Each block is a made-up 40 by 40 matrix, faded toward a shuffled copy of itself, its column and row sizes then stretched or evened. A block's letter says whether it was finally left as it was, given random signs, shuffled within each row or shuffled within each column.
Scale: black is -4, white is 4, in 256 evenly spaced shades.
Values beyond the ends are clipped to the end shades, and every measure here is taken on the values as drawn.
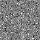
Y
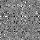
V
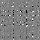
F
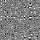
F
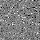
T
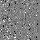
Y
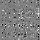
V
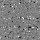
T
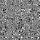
V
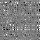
F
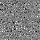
T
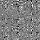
F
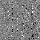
Y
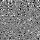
T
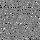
T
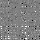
V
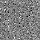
Y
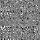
V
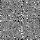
V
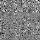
V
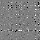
V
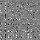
F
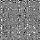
F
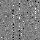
Y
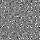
F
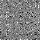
V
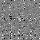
V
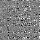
V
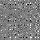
F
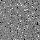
Y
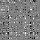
F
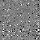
V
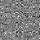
F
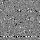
T
